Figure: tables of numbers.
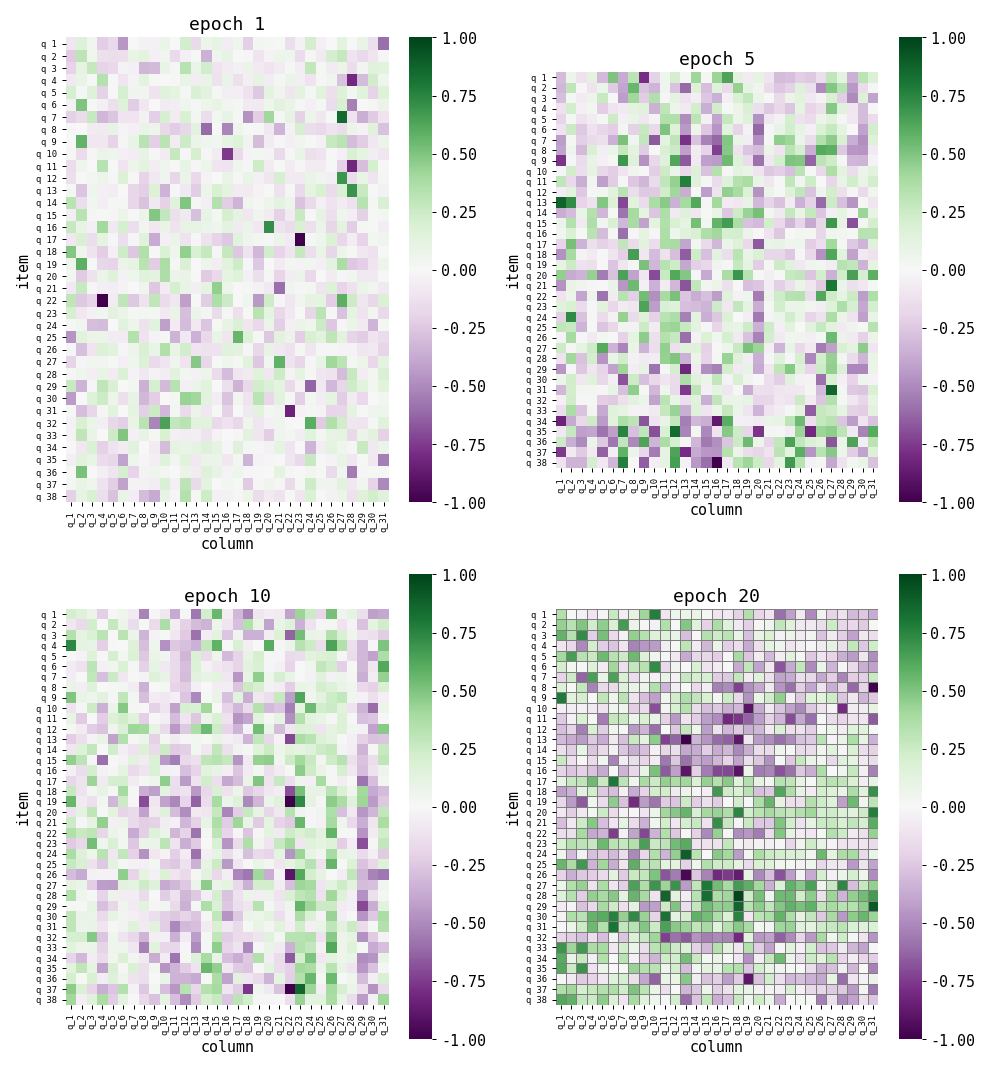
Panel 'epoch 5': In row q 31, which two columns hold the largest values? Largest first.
q_27, q_8
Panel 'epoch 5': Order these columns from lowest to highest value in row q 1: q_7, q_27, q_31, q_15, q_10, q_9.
q_9, q_7, q_10, q_15, q_31, q_27
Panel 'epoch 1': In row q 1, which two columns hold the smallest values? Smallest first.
q_31, q_6
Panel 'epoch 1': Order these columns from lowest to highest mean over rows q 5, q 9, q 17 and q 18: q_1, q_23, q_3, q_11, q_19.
q_19, q_23, q_3, q_11, q_1
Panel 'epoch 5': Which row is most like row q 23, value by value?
q 19
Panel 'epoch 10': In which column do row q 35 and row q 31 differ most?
q_14
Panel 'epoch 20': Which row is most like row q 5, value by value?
q 37
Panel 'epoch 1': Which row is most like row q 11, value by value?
q 4
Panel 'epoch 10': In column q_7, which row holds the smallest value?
q 22
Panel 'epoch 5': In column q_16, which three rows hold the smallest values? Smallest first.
q 38, q 34, q 8
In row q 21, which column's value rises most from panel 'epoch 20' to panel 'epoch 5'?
q_8
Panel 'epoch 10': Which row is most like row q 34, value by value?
q 10
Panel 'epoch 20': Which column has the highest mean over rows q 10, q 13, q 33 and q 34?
q_1
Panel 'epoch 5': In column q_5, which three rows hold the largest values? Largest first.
q 27, q 13, q 3
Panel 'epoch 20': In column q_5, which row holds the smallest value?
q 11
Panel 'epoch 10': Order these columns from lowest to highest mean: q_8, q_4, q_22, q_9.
q_22, q_8, q_4, q_9
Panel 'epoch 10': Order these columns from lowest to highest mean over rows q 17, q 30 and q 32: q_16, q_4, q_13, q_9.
q_16, q_13, q_4, q_9
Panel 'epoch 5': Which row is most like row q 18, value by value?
q 2
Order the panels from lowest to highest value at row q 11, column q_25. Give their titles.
epoch 20, epoch 1, epoch 10, epoch 5
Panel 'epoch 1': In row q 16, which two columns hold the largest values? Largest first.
q_20, q_4
